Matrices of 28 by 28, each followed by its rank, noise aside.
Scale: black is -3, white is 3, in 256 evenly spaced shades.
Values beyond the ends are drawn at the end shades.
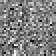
six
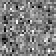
seven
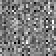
six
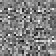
six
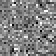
eight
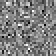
seven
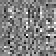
six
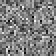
eight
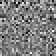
six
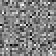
six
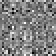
five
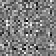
six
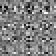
four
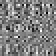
four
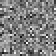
seven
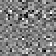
four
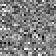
six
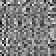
five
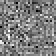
eight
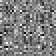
five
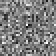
seven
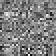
six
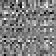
four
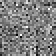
eight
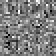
seven
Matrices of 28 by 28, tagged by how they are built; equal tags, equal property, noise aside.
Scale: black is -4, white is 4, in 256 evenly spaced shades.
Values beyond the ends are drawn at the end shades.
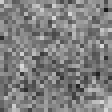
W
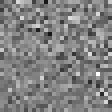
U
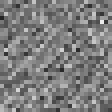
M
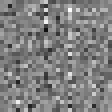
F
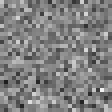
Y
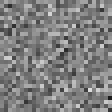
Y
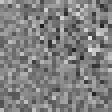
U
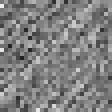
M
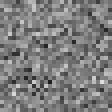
Y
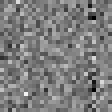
F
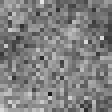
W
